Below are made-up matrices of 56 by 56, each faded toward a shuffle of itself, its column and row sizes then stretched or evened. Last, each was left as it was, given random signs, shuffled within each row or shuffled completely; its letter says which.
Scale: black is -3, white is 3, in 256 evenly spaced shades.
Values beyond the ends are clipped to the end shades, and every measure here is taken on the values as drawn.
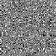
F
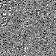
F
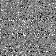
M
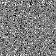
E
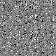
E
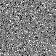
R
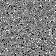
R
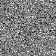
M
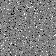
R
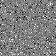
M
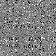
F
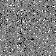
E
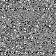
M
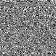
M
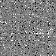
E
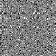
F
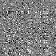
F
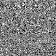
M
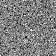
R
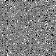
E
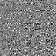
F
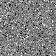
R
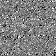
M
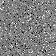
R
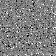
M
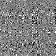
F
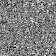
M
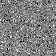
M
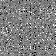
E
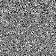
M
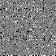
E
